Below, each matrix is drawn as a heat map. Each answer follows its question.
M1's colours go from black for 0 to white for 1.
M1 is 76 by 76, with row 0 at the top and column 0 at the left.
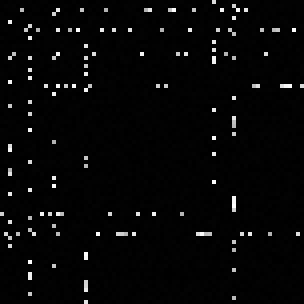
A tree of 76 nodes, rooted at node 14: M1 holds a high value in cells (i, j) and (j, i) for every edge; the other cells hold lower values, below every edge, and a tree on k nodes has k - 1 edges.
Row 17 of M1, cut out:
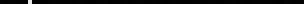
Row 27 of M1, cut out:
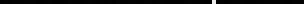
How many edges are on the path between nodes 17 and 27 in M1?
4
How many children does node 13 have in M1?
7
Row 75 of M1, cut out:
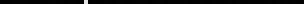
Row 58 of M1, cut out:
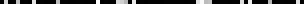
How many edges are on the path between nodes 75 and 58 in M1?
3
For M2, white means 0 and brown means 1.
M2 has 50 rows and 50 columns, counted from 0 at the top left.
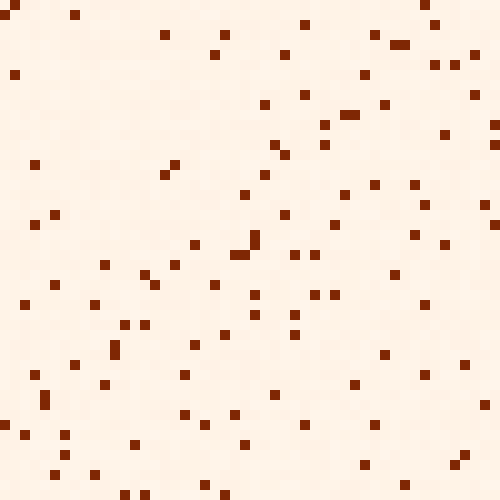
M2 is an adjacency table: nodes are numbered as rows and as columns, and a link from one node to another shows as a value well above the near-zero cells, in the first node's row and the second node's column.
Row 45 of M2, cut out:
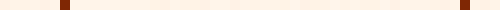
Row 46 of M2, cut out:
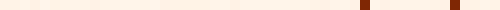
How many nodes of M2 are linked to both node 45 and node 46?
0
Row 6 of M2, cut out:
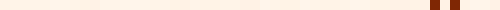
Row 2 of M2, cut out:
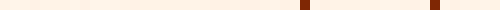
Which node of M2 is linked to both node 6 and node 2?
node 43
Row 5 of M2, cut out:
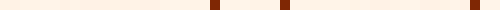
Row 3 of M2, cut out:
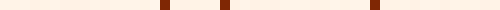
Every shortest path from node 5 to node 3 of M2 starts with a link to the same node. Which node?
node 47
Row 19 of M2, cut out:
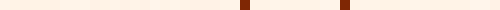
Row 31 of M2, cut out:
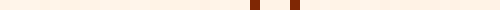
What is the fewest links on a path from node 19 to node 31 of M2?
3
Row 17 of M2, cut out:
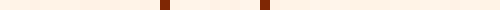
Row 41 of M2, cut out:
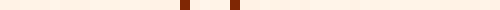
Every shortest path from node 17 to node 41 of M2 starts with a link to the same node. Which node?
node 16
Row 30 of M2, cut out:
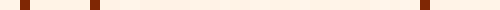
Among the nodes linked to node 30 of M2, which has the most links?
node 42
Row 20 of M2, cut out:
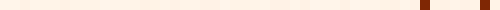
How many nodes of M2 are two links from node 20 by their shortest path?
4
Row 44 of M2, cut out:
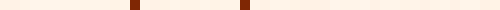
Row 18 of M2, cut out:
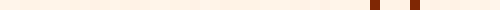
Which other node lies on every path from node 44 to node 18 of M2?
node 24
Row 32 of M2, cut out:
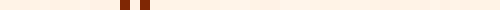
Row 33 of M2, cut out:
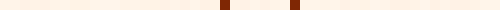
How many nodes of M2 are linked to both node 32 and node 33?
0
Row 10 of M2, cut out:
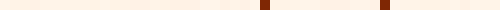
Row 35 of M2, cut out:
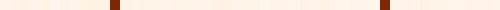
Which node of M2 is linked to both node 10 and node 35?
node 38
